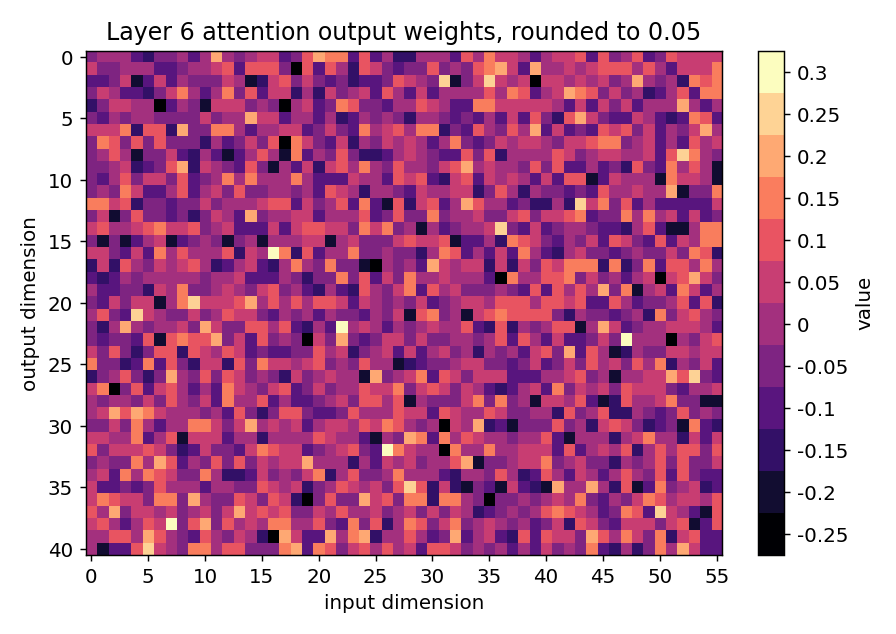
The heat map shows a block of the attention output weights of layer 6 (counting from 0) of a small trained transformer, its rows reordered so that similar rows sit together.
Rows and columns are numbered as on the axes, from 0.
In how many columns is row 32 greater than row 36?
24
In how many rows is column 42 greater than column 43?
13
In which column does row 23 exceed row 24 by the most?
47
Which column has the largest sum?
53
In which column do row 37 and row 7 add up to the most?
2
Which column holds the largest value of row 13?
14
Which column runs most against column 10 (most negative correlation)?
37
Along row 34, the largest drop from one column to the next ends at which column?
21
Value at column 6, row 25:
-0.1
